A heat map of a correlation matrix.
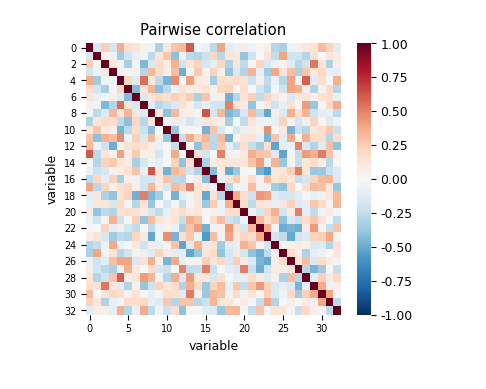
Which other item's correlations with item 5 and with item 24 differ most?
12
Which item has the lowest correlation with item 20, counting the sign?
1
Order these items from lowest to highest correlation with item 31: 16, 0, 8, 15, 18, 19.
15, 8, 19, 18, 0, 16
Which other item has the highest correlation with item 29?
2
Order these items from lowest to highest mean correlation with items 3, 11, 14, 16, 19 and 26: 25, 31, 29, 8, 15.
15, 31, 25, 8, 29
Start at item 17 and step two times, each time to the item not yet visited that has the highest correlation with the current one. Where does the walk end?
0
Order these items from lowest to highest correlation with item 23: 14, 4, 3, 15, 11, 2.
15, 11, 3, 4, 2, 14
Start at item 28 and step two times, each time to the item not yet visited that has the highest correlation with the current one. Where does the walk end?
7
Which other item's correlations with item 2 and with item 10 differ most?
11
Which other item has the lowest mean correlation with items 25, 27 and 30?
22
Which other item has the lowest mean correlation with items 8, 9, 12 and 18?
24
